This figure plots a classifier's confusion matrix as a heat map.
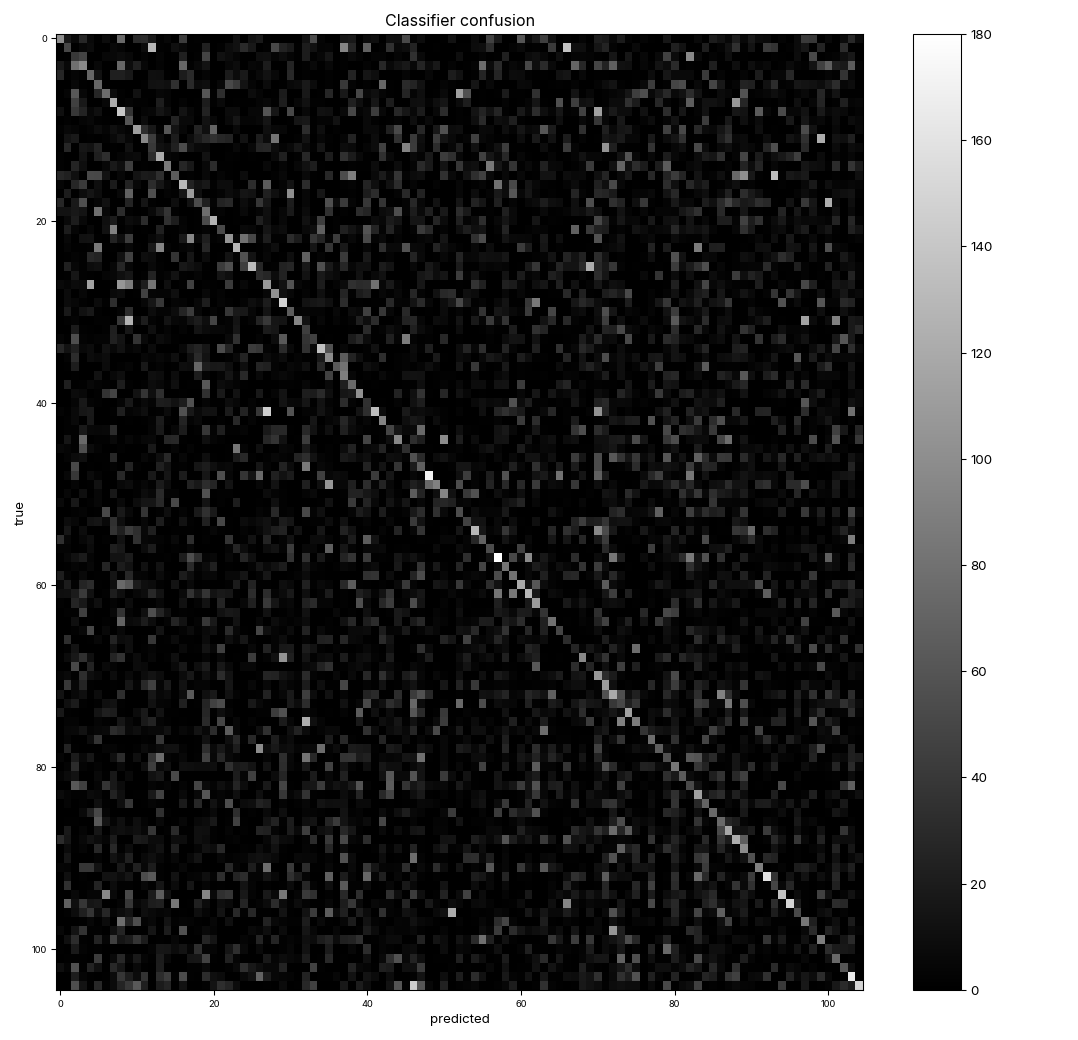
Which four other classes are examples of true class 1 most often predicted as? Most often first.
66, 12, 37, 40
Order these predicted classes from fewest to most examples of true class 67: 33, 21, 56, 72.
56, 33, 72, 21
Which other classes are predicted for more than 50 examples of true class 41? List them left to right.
16, 27, 30, 70, 103
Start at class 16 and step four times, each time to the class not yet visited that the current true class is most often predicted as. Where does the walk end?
47
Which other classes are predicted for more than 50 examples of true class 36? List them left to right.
18, 37, 84
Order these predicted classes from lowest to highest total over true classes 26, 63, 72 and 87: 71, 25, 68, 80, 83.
25, 68, 83, 80, 71
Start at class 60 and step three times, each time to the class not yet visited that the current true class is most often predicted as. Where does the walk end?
80
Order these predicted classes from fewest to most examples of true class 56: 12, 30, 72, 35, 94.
94, 72, 12, 30, 35
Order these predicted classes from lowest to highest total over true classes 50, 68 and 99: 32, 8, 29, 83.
32, 8, 83, 29
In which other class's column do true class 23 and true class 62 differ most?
13
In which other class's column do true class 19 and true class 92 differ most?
5
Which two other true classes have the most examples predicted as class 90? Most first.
54, 92
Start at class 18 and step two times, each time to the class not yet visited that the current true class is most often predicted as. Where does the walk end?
79
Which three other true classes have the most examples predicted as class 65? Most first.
48, 7, 34
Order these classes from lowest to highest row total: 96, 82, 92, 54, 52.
52, 96, 54, 82, 92
